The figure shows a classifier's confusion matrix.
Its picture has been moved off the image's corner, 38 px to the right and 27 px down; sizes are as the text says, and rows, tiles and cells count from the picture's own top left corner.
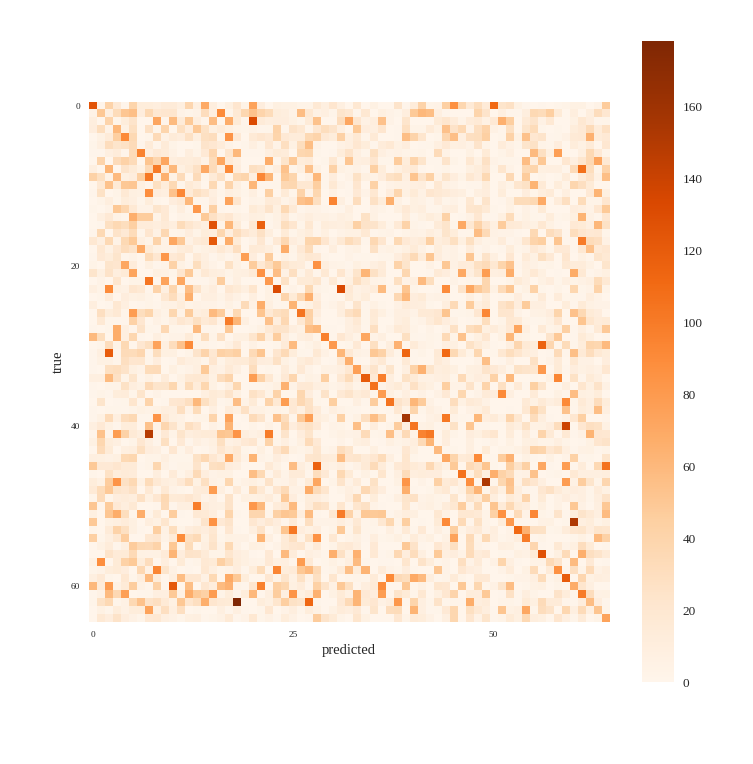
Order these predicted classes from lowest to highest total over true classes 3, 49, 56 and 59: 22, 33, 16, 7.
16, 22, 7, 33
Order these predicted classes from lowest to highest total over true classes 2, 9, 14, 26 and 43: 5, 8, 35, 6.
35, 8, 6, 5
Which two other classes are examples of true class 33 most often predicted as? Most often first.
56, 41
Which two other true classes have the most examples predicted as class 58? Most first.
34, 6
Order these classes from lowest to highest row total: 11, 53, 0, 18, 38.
38, 18, 11, 53, 0
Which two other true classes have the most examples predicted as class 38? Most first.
62, 30
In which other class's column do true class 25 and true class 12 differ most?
30
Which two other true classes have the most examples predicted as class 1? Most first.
57, 41
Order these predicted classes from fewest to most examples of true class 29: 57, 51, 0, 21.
51, 57, 21, 0
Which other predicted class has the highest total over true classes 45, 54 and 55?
28
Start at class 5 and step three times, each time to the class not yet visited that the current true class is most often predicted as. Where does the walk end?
15
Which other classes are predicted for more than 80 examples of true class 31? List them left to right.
2, 39, 44
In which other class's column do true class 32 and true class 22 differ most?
7
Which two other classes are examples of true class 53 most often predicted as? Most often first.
25, 54
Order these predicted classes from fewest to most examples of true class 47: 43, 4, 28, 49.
4, 43, 28, 49
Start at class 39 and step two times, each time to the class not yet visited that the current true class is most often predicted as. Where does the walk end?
48
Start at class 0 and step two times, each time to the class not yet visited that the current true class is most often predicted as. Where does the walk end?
13
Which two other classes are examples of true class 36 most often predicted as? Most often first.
51, 60
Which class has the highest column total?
17
